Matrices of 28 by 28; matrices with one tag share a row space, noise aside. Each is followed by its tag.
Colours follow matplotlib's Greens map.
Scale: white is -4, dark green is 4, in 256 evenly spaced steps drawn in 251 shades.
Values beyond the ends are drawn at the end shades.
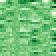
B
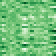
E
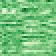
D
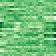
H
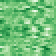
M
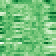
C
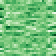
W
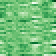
B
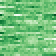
H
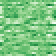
W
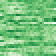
H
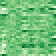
E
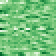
M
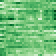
H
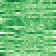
H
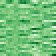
B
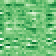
W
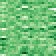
E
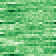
H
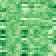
E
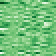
M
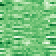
C
